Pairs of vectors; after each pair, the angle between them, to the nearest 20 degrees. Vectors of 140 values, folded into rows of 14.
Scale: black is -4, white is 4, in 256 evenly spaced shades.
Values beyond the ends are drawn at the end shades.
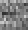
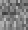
40 degrees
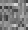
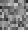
40 degrees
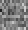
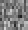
100 degrees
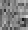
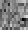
20 degrees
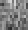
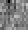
120 degrees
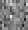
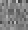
80 degrees
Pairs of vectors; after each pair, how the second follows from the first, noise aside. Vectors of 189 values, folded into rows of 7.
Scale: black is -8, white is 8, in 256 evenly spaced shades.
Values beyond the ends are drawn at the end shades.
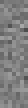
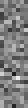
wrapped around, negated, scaled up.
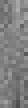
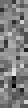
wrapped around, negated, scaled up.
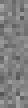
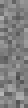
sign-scrambled.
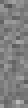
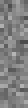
wrapped around, negated.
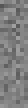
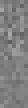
reversed, negated, partly zeroed.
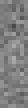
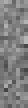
wrapped around, negated.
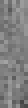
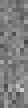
wrapped around, negated.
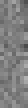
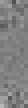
reversed, negated, partly zeroed.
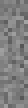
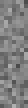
wrapped around, negated.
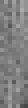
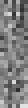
negated, scaled up.
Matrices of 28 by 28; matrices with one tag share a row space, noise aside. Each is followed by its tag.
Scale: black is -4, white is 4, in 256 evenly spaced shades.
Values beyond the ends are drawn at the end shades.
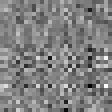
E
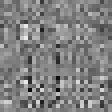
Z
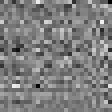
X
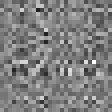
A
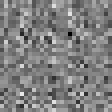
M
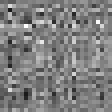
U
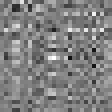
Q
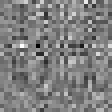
A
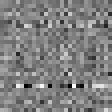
E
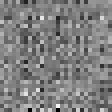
Z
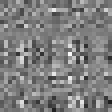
M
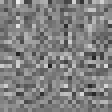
E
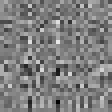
Z
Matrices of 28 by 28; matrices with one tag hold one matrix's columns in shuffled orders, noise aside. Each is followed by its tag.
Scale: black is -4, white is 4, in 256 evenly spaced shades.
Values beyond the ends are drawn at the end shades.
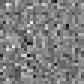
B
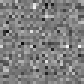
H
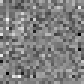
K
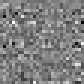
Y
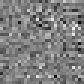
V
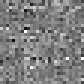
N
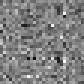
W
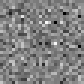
Y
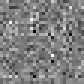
K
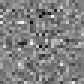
Y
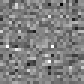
H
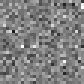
H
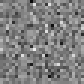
B
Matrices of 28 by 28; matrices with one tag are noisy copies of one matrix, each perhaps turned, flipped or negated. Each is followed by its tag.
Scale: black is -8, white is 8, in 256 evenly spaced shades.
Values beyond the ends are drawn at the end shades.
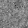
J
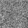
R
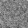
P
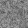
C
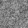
J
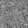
R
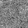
J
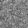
P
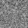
R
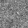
J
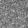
P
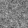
C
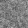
C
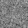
R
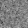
P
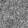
J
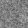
J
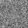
R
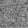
R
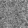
R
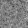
P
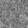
J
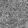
J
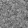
P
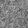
C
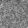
P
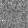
R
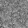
P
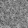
P
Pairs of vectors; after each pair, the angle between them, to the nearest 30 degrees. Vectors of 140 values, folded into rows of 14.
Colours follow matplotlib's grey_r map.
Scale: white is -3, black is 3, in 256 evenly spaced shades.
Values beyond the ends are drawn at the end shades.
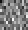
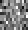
30 degrees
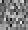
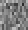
90 degrees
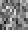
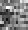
60 degrees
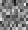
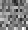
60 degrees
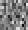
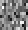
30 degrees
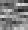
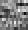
150 degrees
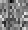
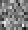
150 degrees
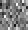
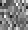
30 degrees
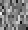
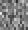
60 degrees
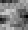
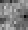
30 degrees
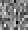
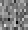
30 degrees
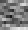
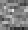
150 degrees
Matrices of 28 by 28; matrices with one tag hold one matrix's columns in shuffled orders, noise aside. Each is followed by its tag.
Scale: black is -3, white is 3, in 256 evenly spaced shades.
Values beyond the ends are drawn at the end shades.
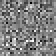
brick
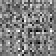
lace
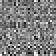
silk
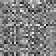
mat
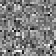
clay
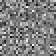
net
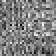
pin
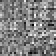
pin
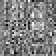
pin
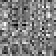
pin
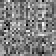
pin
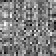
pin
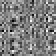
lace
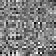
silk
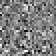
clay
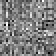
pin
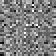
mat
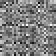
mat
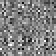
brick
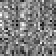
pin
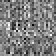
pin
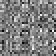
lace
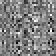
lace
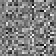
net
